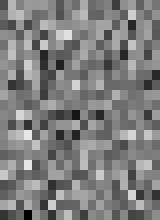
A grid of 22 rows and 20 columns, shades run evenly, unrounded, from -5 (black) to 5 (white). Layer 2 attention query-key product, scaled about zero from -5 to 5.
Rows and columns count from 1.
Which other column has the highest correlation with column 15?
1
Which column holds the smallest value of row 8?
20
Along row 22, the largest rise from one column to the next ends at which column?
5
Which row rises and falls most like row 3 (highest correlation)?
11
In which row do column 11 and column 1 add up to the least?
22
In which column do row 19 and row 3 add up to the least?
17
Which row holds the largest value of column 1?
18
